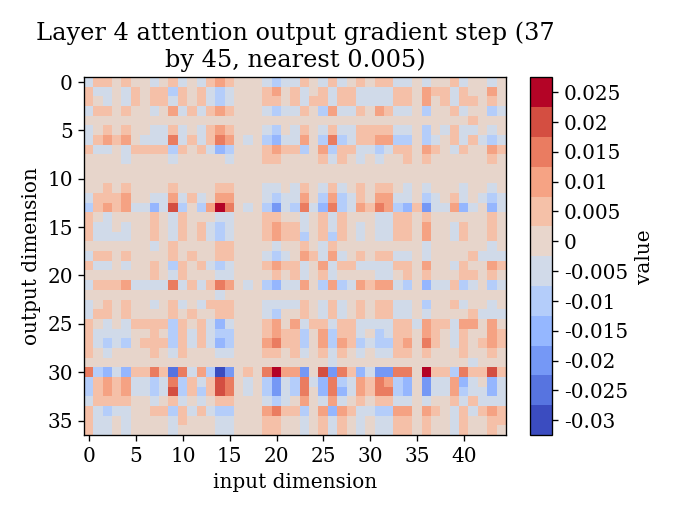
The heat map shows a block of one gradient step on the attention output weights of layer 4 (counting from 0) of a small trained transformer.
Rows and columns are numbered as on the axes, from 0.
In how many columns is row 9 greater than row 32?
25
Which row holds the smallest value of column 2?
30
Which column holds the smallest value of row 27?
14
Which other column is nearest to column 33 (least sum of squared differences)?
0
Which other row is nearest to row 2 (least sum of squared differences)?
1
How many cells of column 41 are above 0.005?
1
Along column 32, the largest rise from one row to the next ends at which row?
31
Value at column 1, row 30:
-0.01
